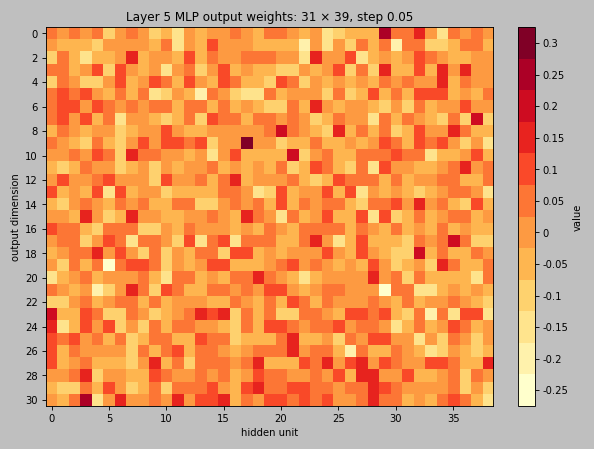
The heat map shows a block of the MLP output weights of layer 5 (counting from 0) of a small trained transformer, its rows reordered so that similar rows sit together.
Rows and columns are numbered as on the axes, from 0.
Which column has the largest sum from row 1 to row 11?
32
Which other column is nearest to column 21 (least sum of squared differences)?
2
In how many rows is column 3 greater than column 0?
11
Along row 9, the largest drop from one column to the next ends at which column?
18
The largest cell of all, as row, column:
9, 17
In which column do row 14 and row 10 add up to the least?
14
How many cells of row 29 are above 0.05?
8
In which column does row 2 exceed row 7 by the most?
23
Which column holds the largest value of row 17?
35
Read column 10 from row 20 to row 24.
-0.15 0.1 -0.05 -0.05 -0.05
